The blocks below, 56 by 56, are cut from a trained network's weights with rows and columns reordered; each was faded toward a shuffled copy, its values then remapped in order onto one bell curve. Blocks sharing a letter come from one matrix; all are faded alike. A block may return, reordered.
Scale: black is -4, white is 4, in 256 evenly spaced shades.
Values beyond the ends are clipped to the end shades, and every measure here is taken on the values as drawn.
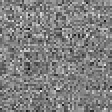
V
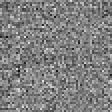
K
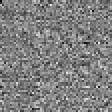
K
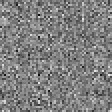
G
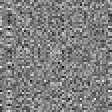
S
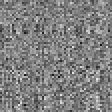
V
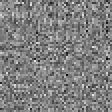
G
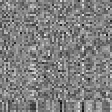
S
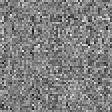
G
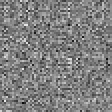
K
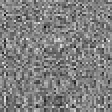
S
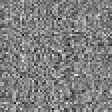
V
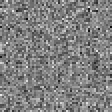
G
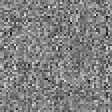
G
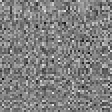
S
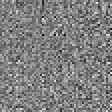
G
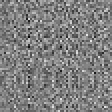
S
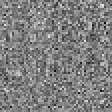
V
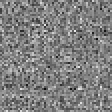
K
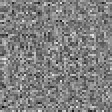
V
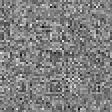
V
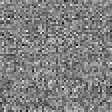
V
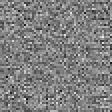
K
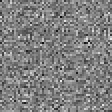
V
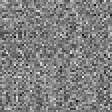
V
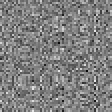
S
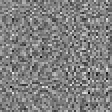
S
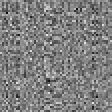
K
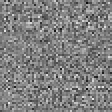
V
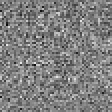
V
